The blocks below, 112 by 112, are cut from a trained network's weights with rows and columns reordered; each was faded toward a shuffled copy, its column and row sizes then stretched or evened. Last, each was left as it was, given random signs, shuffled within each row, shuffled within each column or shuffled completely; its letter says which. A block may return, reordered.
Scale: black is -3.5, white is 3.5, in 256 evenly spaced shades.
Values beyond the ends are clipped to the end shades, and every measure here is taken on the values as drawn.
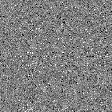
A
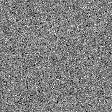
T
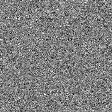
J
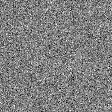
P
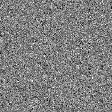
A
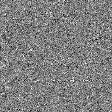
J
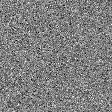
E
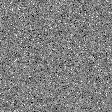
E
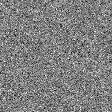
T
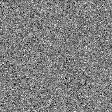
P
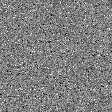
T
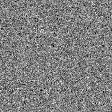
T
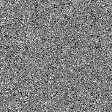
J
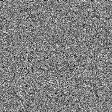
J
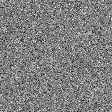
T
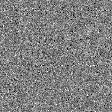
A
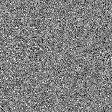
A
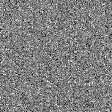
A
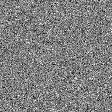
T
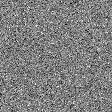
E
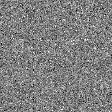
J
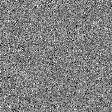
J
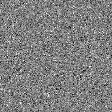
A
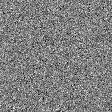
E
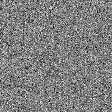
P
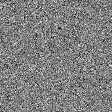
P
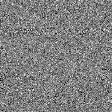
A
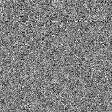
A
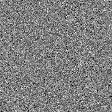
P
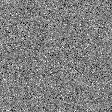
T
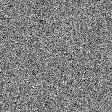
E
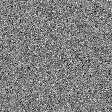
E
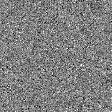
A
